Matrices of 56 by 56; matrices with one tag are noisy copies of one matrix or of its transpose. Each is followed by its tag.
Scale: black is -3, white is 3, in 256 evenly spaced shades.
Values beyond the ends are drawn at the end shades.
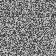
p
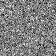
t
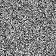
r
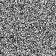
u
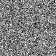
u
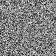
t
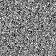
p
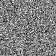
u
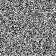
p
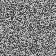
u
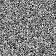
t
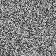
t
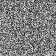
p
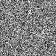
t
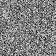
r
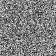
u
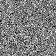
t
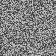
p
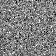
p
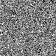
u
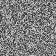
r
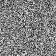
p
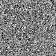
u
